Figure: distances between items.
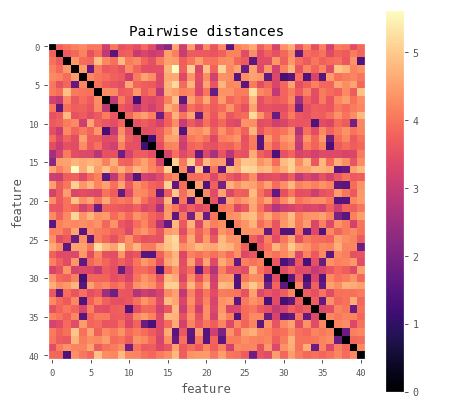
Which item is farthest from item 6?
26
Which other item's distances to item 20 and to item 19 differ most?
16
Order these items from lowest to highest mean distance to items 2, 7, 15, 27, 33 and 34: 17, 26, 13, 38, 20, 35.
17, 13, 35, 26, 38, 20
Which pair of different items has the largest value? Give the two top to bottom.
3, 16
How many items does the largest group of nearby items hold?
7
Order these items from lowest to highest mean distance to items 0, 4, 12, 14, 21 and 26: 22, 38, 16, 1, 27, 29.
29, 27, 1, 38, 22, 16
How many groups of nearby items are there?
11
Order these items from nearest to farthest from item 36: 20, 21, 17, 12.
12, 17, 21, 20
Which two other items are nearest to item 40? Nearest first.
2, 26
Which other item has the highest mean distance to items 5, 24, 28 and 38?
15
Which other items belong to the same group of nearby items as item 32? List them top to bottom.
1, 8
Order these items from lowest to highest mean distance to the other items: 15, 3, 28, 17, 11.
17, 28, 11, 3, 15
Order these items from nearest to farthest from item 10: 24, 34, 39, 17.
34, 39, 17, 24
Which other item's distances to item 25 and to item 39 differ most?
5
